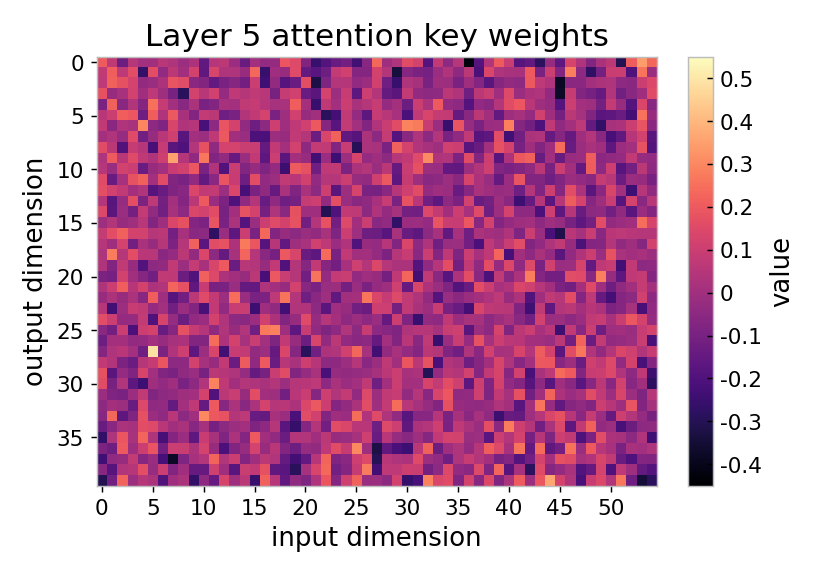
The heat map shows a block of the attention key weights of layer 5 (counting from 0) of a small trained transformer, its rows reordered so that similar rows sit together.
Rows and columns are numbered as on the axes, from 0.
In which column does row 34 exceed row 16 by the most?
45
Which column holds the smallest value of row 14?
22
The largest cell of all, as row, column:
27, 5
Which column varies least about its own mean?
24
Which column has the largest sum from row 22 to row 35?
11
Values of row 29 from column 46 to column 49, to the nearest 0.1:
0.2 -0.1 0.1 0.1
